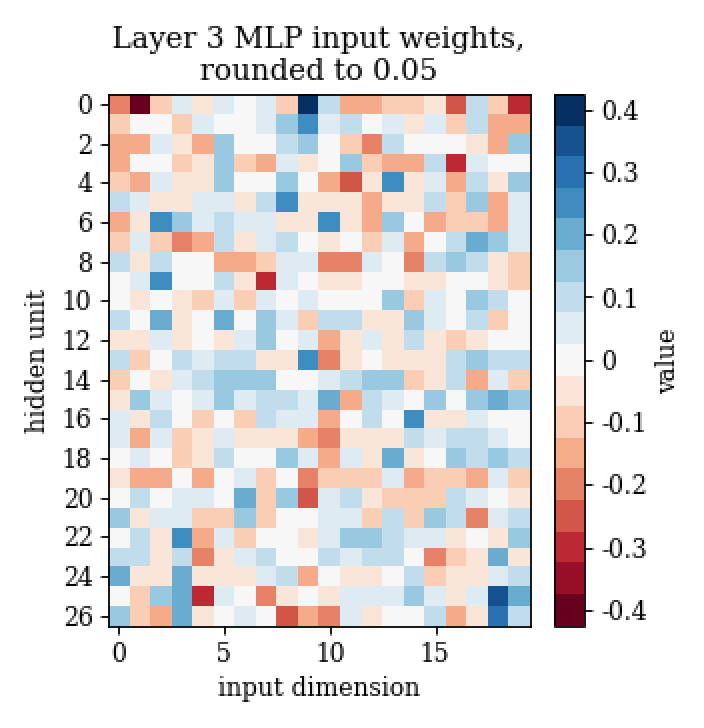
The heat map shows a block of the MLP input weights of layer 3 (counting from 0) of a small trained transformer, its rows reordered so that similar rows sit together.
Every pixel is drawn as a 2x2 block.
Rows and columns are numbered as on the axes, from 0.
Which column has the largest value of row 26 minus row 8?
18
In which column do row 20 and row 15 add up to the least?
9
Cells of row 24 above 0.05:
5
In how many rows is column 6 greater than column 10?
13
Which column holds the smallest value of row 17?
10
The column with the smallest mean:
4
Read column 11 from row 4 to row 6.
-0.25 -0.05 -0.05
